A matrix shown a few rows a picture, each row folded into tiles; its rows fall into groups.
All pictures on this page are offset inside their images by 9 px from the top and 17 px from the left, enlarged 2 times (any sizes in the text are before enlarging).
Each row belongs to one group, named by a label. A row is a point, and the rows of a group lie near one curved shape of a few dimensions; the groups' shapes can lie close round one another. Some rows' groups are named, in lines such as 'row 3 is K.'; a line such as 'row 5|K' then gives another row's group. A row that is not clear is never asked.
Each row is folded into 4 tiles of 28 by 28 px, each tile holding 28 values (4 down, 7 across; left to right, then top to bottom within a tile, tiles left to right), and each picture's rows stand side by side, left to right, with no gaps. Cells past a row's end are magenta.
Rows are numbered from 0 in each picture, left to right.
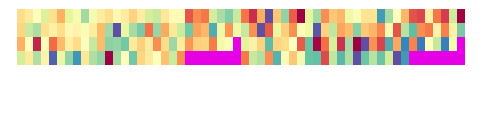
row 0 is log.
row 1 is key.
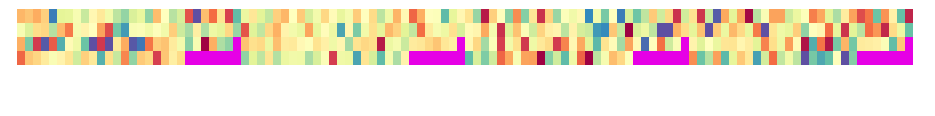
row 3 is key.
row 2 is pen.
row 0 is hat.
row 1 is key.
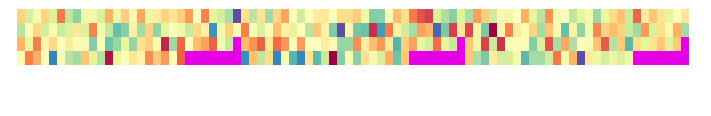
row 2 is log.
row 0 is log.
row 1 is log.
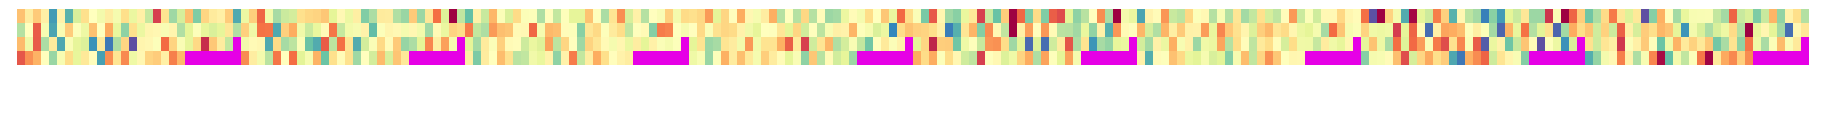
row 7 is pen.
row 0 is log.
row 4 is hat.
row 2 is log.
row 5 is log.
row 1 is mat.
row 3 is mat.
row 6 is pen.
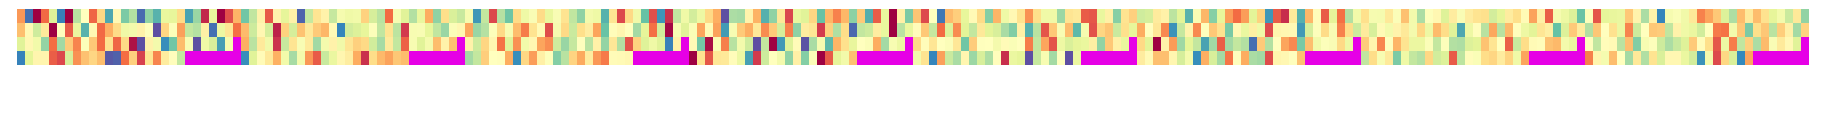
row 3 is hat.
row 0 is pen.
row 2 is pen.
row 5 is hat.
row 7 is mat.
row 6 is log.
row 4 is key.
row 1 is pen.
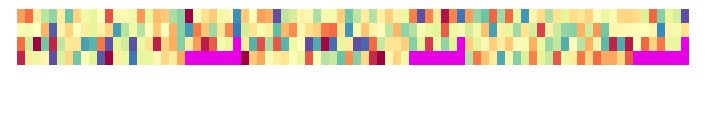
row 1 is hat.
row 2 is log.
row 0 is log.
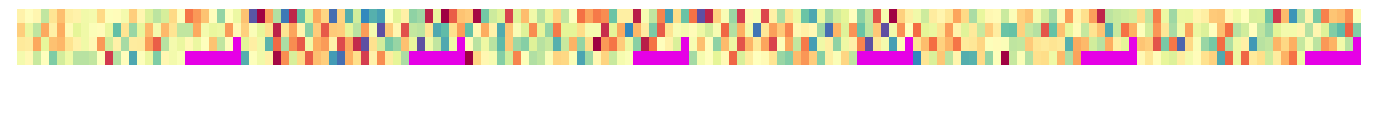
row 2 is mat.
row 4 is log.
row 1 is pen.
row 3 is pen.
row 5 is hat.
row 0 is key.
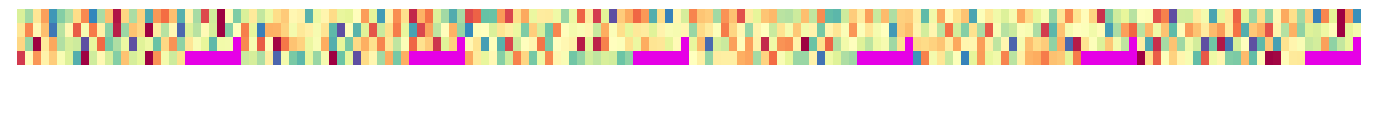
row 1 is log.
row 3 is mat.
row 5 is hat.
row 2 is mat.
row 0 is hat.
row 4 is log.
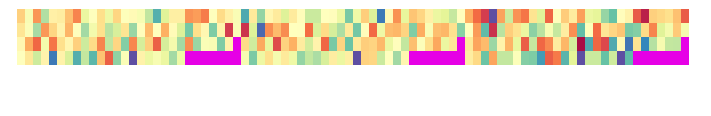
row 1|log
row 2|key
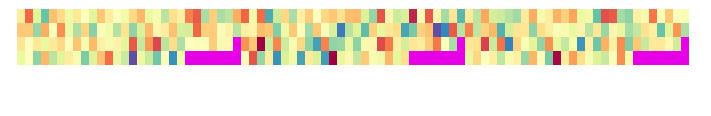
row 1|log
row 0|key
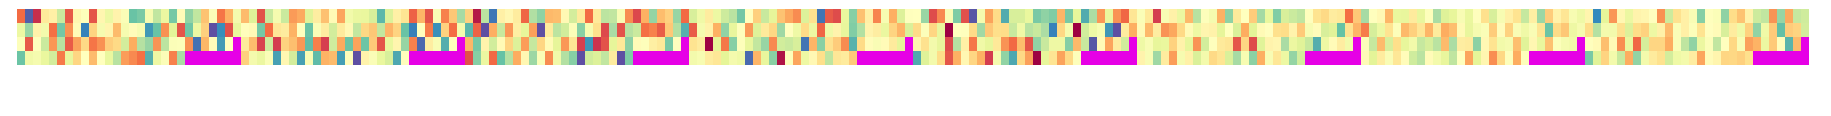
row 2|key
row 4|pen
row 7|pen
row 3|hat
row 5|mat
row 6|log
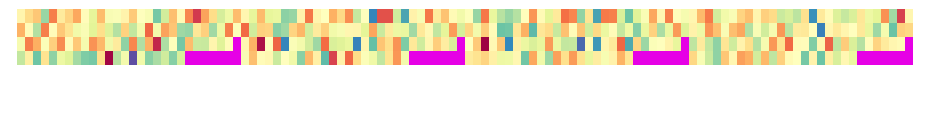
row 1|hat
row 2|hat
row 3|mat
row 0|key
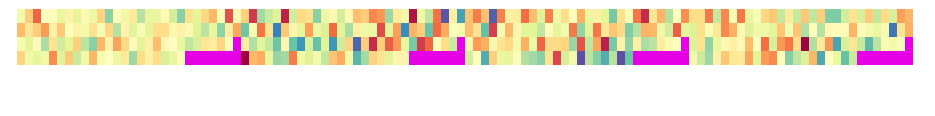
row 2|key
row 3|mat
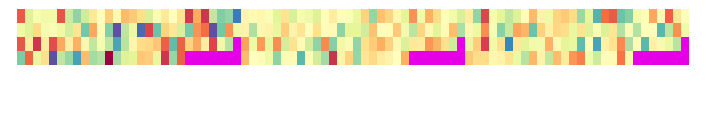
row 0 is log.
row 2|hat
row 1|log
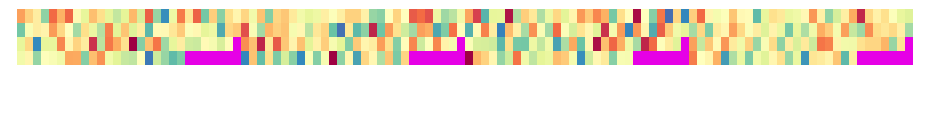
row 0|mat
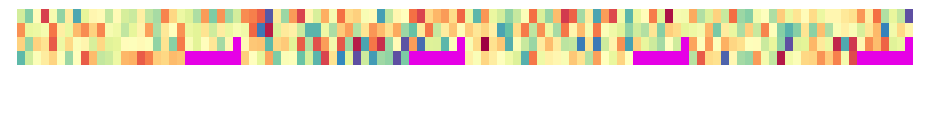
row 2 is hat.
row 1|key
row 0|pen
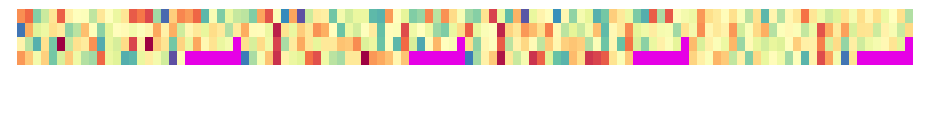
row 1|pen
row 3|mat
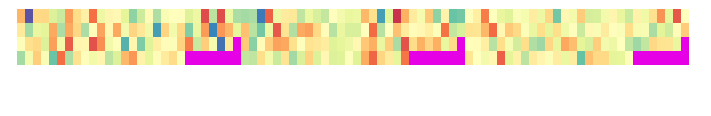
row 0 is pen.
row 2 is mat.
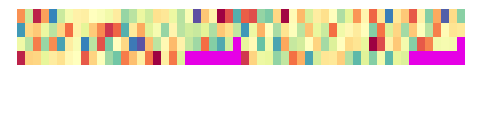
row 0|hat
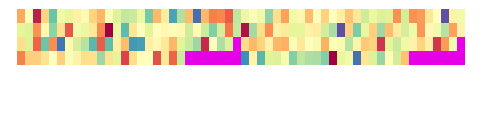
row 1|key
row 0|hat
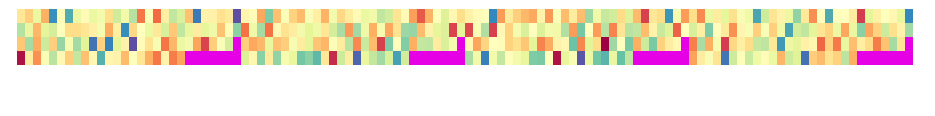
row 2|key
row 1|key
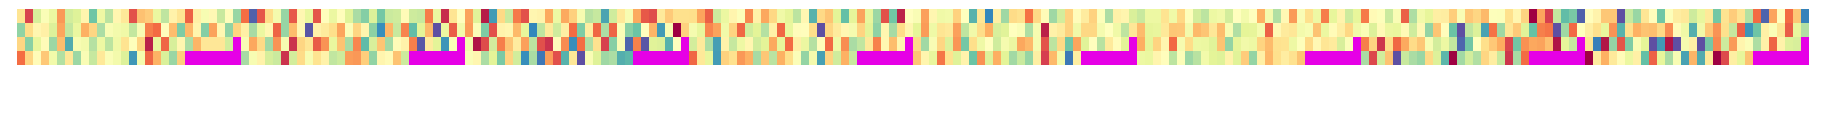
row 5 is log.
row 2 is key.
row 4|mat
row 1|pen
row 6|log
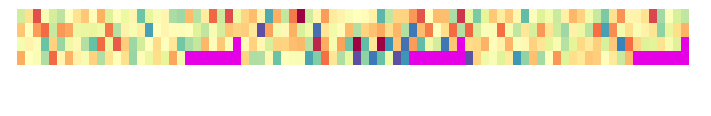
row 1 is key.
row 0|mat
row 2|log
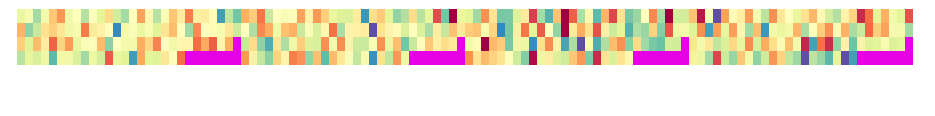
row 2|hat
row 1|mat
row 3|key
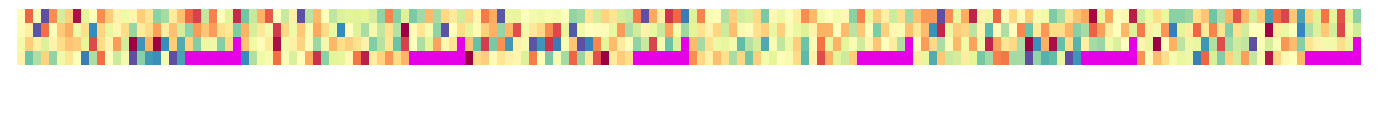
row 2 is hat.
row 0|key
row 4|key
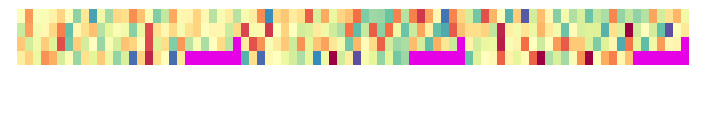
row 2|pen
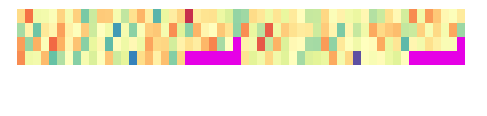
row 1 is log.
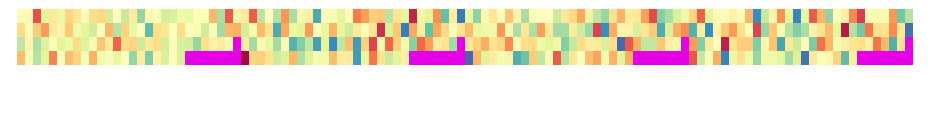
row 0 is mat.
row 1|mat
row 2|log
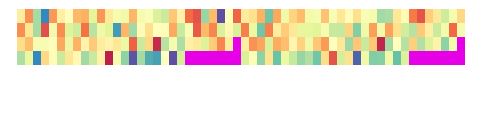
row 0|key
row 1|key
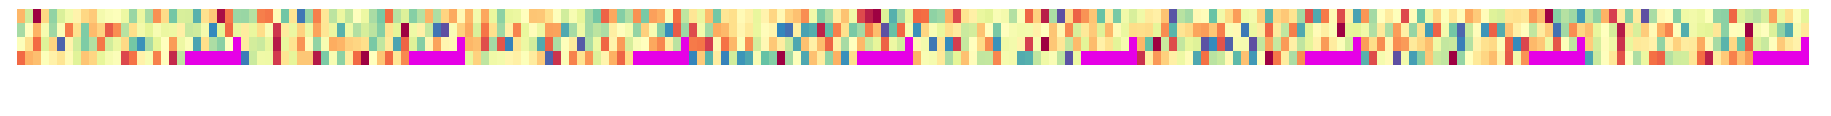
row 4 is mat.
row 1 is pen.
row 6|log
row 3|log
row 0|hat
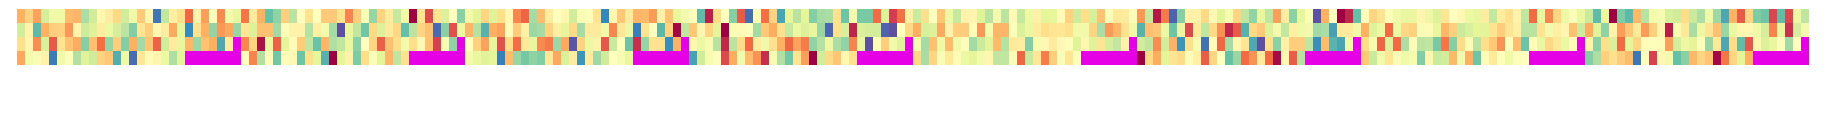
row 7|pen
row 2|key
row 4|log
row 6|log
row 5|hat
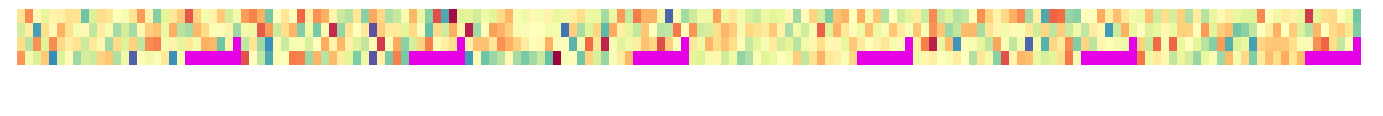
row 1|mat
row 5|log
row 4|hat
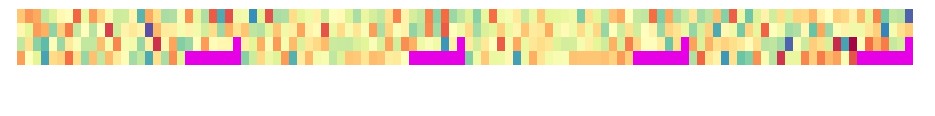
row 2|pen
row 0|mat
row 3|log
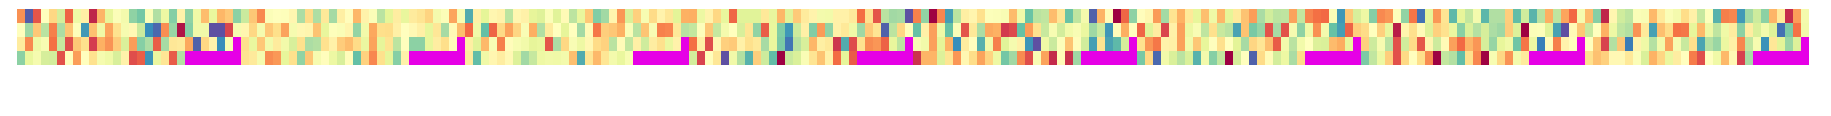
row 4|hat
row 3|log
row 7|hat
